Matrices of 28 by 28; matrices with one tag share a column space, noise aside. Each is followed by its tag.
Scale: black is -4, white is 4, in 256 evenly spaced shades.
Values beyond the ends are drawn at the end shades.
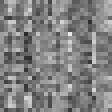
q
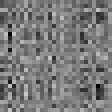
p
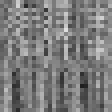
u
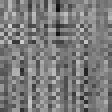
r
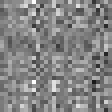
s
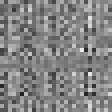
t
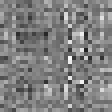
p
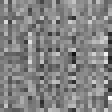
q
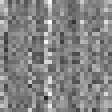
q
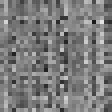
q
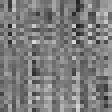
r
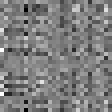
t
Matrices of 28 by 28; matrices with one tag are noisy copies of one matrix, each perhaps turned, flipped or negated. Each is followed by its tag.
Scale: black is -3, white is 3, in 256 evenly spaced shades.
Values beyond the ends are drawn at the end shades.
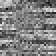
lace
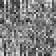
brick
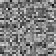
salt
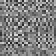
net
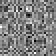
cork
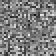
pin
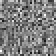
salt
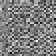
net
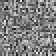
pin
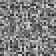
pin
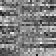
lace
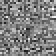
pin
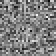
pin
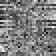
brick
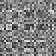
cork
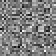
cork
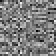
salt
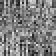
brick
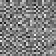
net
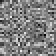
salt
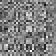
cork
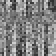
lace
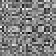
cork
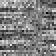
lace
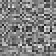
cork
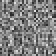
salt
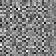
net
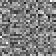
salt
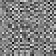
net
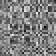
cork
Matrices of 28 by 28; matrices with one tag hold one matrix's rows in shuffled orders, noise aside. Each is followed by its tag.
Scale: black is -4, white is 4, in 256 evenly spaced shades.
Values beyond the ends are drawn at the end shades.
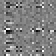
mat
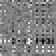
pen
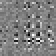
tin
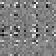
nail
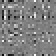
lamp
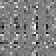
nail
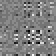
tin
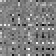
pen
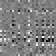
pen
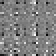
nail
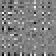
lamp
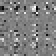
nail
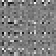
lamp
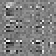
mat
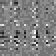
nail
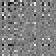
lamp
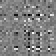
tin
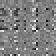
nail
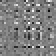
tin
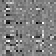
mat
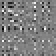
lamp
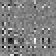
lamp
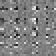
nail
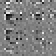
mat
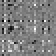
lamp
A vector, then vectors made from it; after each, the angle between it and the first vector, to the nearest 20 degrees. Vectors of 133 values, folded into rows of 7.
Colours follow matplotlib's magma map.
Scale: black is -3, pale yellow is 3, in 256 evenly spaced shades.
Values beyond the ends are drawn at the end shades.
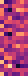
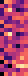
160 degrees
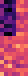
60 degrees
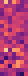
120 degrees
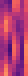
80 degrees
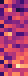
160 degrees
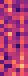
140 degrees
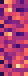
160 degrees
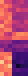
60 degrees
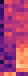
120 degrees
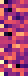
20 degrees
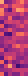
20 degrees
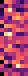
160 degrees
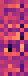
80 degrees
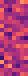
40 degrees
